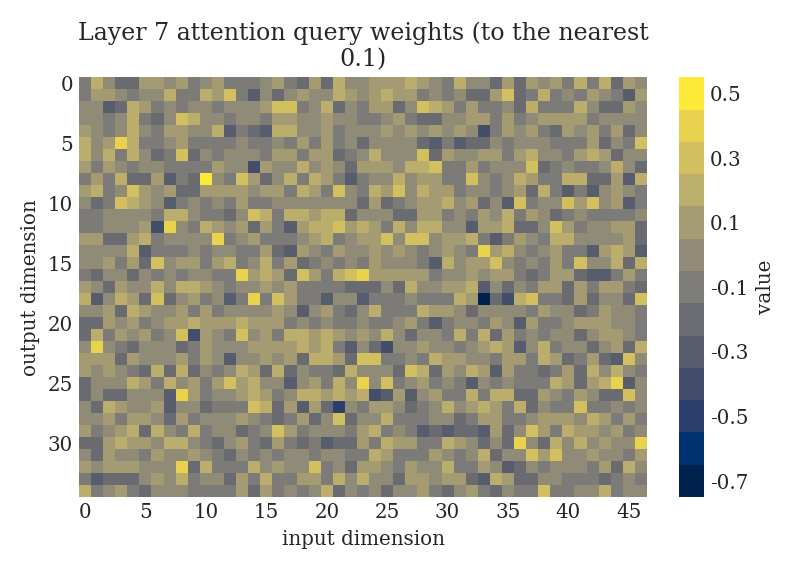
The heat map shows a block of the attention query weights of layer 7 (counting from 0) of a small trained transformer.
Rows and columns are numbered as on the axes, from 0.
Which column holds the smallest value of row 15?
29
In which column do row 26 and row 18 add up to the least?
33
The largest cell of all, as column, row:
10, 8
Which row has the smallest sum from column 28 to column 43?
5
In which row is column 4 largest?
9
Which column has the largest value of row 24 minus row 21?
27
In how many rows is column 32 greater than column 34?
16
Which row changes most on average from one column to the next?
18
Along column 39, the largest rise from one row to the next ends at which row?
12
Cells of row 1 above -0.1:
30
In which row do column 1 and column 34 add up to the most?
22
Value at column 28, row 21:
0
